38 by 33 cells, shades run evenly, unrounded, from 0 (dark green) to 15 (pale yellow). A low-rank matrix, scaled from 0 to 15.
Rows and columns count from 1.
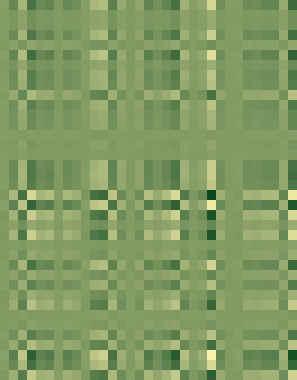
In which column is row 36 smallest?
33
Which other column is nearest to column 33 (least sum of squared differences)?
20
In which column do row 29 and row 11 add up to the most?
24
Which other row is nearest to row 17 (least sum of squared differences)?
4
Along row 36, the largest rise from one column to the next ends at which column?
21
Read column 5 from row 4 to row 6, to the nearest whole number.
6 8 6
